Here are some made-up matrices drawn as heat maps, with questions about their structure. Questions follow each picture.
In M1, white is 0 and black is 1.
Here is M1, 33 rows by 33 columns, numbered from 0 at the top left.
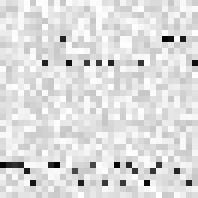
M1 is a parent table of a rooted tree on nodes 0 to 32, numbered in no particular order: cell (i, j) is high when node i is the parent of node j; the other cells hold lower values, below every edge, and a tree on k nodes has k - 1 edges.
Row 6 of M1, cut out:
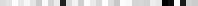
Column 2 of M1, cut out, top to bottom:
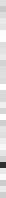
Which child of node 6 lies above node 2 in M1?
27
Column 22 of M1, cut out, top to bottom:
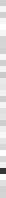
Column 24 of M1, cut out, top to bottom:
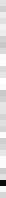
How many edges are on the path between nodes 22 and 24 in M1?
4
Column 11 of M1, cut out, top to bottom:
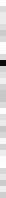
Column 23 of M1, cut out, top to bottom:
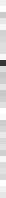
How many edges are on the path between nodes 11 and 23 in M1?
2
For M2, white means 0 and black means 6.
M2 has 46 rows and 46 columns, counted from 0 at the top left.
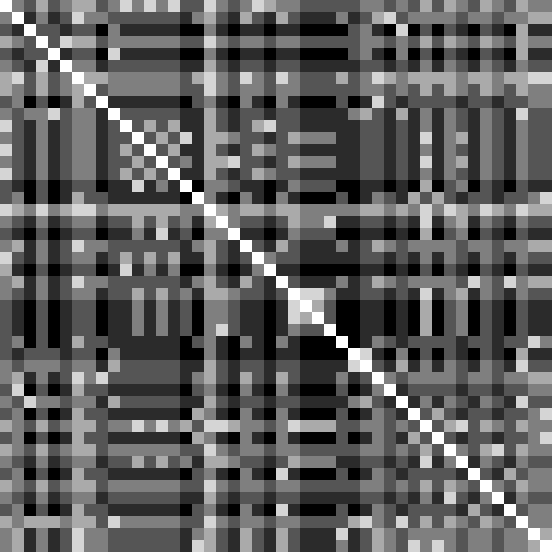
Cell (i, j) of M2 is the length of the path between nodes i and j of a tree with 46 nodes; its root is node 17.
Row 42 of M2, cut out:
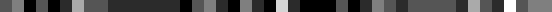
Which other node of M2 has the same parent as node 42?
39
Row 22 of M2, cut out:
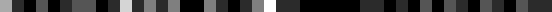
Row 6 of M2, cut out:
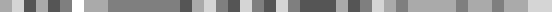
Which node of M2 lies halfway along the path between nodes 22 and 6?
0
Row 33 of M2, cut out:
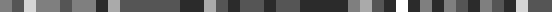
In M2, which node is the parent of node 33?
43
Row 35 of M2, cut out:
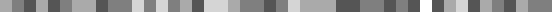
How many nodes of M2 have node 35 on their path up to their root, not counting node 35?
10
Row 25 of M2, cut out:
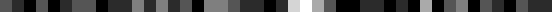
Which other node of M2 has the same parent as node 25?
26
